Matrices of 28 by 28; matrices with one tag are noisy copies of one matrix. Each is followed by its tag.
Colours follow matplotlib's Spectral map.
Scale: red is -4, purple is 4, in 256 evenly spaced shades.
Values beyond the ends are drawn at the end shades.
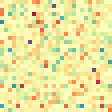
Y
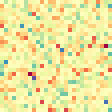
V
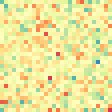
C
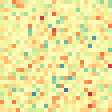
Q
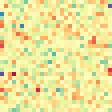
V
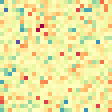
C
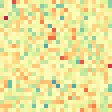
Q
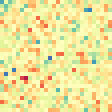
C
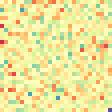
V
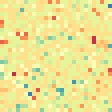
V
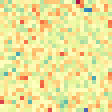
C
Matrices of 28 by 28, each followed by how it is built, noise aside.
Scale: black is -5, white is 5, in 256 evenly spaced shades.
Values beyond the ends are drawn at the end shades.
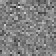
low rank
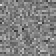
blocks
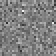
low rank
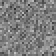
Hankel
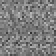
repeating columns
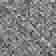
Toeplitz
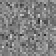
low rank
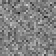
Toeplitz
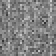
blocks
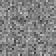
repeating columns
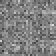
blocks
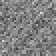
Hankel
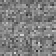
blocks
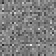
low rank
